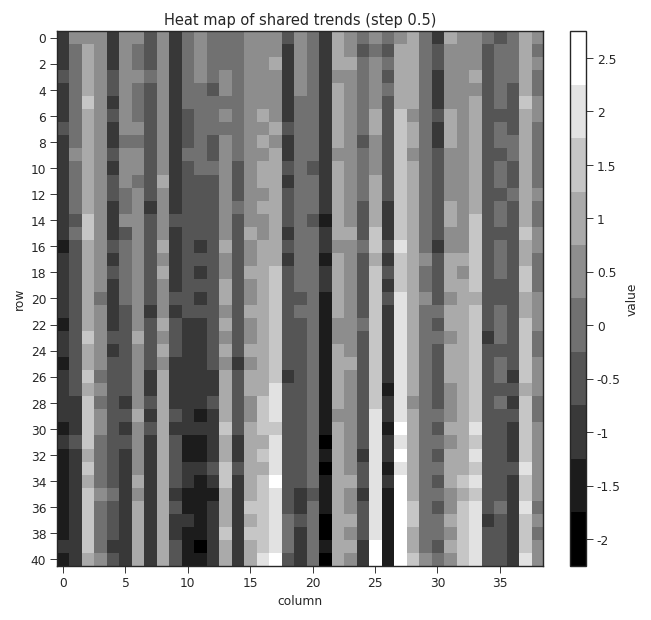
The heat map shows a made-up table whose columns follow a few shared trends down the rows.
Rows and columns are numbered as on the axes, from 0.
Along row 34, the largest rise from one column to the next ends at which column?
27
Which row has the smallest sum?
35
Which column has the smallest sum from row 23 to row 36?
21
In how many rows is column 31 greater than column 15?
10
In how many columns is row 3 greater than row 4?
7
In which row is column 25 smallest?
1
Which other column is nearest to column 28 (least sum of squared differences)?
22
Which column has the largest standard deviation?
11
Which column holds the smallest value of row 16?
0
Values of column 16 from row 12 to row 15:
0.5 1 0.5 0.5
